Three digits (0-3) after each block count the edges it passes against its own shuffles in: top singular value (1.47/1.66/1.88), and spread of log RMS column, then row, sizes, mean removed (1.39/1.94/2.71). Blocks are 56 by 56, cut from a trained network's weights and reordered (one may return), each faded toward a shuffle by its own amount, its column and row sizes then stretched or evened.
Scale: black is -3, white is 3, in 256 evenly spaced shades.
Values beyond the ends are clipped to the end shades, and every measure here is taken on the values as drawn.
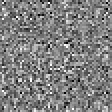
1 2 1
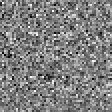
1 0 2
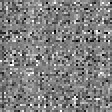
0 0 3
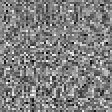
3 1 2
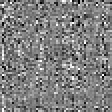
3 3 2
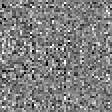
1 2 1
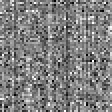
2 0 2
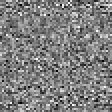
2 0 2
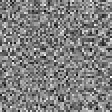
3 1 1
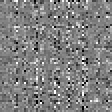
0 3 2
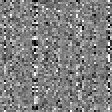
3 3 0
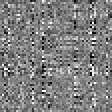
3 3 2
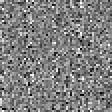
0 2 0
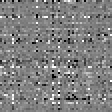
1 2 3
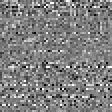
1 0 3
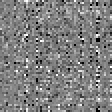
1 3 1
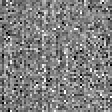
0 1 0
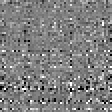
1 2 3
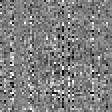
2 3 1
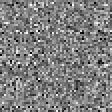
1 1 2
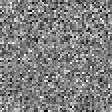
2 0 1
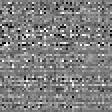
1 2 3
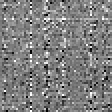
1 3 0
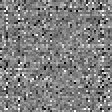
0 2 1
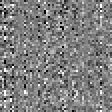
2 3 1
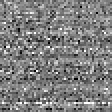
1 0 2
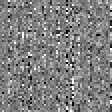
0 3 0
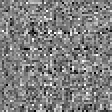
1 2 2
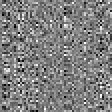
3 3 0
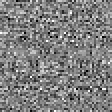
2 0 2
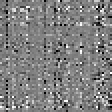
1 3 3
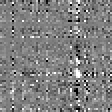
3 3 3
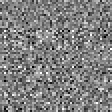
3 0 2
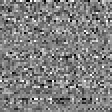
2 0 3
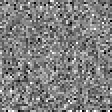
0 0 1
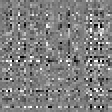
3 3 3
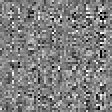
2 3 1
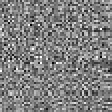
3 0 2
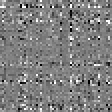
0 3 3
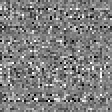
0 1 3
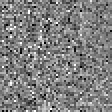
0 2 0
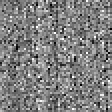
0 1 0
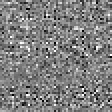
1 2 2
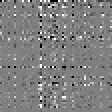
2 3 3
